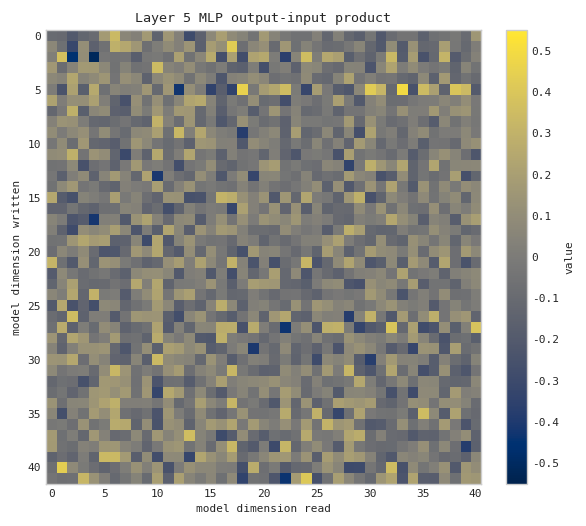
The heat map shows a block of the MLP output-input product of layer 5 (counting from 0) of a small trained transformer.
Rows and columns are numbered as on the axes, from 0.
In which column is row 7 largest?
2
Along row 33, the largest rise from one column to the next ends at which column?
11
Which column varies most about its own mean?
10
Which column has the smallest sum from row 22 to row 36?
39
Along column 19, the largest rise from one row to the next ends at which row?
30
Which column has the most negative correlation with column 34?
38
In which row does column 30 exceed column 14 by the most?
5
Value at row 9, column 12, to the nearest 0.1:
0.3
